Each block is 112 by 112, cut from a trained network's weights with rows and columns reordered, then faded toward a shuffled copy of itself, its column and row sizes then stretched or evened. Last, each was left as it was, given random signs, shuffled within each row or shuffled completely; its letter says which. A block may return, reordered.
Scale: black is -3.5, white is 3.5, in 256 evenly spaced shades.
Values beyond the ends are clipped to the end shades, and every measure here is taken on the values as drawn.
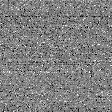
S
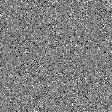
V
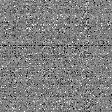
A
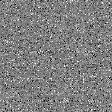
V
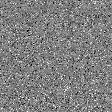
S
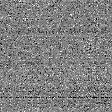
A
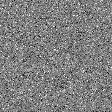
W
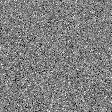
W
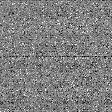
A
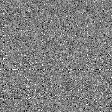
V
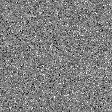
S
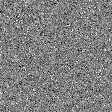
W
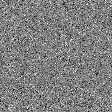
S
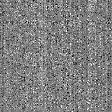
A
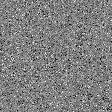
W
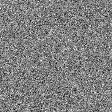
S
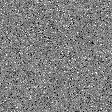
W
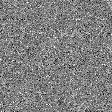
S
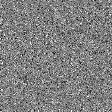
V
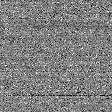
S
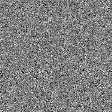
V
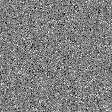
W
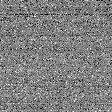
S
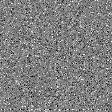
V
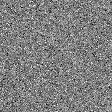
W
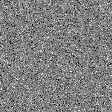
W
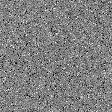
W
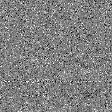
V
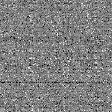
A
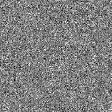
A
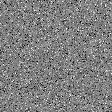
W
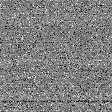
S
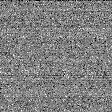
S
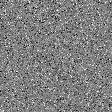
W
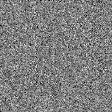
V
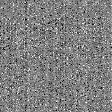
A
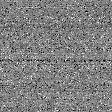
S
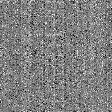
A
